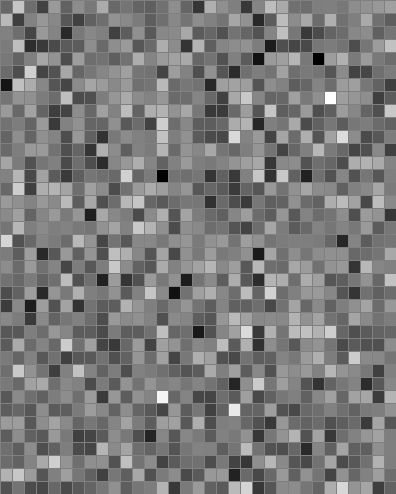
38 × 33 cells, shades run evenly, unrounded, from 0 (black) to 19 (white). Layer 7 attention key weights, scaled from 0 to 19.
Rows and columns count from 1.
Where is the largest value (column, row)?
28, 8
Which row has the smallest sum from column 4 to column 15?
34
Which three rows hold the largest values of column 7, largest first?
29, 19, 23
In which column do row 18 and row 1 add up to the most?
2
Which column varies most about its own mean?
20
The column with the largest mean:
14
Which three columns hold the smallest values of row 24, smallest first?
3, 7, 1
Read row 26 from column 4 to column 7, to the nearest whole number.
8 11 10 7
